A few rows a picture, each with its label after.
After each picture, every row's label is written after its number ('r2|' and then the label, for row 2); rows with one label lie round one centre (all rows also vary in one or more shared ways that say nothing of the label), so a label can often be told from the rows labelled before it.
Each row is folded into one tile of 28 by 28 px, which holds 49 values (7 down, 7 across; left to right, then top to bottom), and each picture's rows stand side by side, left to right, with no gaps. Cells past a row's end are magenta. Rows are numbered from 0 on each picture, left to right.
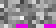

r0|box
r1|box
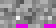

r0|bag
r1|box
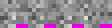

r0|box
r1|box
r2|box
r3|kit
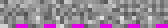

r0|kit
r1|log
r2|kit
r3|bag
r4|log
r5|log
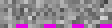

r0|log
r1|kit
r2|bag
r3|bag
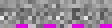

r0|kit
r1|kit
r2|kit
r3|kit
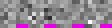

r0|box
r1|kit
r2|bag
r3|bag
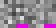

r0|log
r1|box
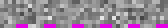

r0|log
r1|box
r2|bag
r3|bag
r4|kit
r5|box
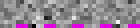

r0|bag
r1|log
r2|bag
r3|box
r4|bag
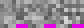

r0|log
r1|log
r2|log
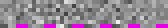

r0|log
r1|log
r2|kit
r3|bag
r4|bag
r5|kit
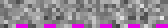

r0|bag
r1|log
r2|box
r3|log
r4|log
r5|box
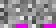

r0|box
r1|kit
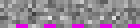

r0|box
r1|box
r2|log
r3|bag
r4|kit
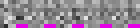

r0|log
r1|kit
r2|kit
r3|kit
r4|kit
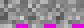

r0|box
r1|box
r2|box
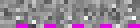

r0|bag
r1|bag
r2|box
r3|kit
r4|box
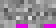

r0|bag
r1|kit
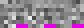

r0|box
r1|kit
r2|bag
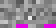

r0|bag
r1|kit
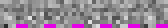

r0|log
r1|kit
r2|kit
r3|box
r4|box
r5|log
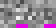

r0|bag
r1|kit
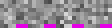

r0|log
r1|bag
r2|box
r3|log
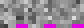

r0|log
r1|box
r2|bag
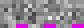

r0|log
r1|box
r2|kit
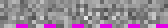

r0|box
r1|box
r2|log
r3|kit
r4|kit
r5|box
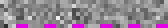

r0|log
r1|kit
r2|kit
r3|box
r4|log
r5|bag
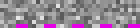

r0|bag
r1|box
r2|box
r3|box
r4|log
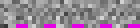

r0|log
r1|kit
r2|kit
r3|bag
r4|kit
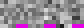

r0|kit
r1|bag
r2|log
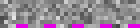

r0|box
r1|box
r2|kit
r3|box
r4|bag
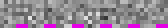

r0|log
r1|kit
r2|box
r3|kit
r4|kit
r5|box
